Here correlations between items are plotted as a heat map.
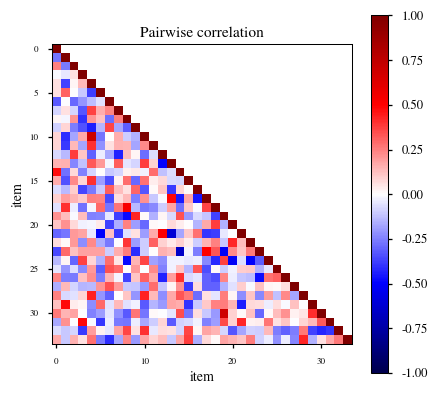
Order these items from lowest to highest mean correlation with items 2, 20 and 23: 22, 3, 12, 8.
3, 12, 8, 22
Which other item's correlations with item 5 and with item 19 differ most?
30
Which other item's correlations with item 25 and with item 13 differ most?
17
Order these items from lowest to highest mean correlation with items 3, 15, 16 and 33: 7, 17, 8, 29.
29, 7, 17, 8
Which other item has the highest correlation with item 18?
8
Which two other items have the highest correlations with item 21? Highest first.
12, 31
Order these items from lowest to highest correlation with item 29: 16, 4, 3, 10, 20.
10, 4, 16, 3, 20
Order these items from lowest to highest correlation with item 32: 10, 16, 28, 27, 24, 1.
27, 1, 16, 24, 28, 10
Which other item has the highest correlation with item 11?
4
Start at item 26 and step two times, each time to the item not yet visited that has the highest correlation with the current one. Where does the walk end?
0
